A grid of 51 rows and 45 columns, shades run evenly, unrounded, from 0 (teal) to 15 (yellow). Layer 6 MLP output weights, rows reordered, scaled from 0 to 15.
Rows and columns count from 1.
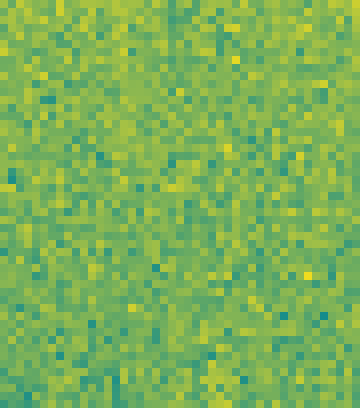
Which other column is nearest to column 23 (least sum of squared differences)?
19
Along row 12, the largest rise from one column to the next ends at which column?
23
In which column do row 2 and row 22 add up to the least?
33
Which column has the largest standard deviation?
8
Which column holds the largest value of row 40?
34
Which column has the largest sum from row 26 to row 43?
13
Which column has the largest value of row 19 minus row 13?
29
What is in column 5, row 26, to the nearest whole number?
9
